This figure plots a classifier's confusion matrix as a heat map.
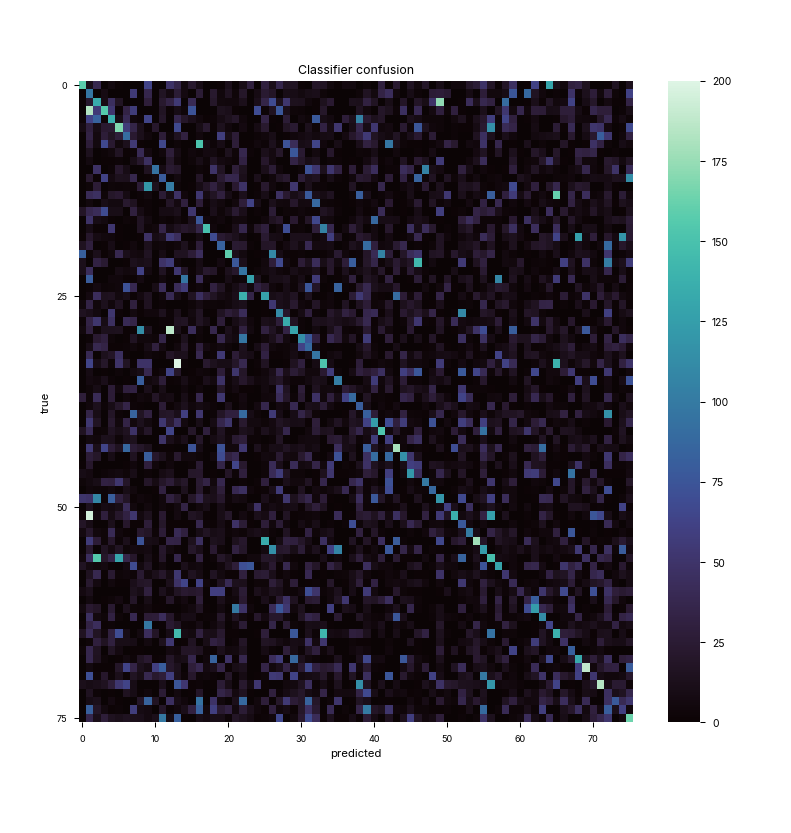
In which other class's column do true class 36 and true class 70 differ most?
55
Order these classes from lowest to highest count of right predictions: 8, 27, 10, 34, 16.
8, 34, 16, 10, 27
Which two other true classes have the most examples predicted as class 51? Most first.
43, 28
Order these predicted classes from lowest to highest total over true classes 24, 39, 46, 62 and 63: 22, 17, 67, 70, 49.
17, 70, 49, 67, 22
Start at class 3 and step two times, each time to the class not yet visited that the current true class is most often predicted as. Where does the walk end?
61
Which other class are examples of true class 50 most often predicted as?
74
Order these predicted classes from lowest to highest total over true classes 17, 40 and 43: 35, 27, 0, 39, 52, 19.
0, 27, 35, 52, 19, 39
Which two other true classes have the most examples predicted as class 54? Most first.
34, 29
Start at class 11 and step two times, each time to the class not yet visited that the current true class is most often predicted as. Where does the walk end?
13
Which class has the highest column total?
1
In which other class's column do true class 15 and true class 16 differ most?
40
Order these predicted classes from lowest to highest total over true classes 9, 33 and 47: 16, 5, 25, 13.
16, 25, 5, 13
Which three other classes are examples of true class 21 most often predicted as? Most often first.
46, 72, 37
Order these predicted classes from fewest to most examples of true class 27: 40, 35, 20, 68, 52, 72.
68, 35, 20, 40, 72, 52
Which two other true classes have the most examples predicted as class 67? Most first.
46, 53
